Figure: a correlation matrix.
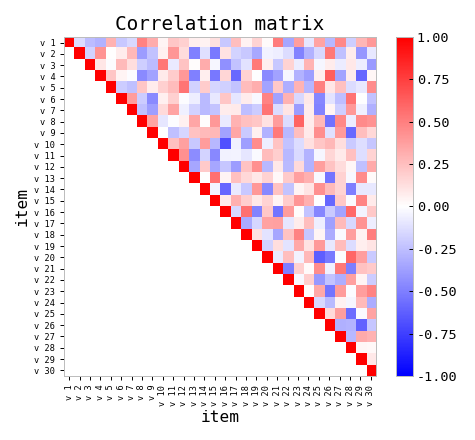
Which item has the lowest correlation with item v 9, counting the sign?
v 28
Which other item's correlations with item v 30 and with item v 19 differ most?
v 3
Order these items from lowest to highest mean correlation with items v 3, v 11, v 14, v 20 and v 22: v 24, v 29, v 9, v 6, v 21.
v 9, v 21, v 29, v 24, v 6
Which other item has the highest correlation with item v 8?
v 23
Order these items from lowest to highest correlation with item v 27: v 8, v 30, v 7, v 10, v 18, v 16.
v 16, v 7, v 18, v 10, v 30, v 8
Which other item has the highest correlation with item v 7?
v 20
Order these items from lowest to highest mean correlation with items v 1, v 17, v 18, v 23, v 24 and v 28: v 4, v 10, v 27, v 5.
v 4, v 10, v 5, v 27
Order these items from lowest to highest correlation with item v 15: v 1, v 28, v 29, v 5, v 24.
v 5, v 28, v 1, v 24, v 29
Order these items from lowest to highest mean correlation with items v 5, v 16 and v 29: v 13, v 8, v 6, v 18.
v 6, v 13, v 8, v 18
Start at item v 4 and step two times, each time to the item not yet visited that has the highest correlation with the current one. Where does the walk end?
v 2
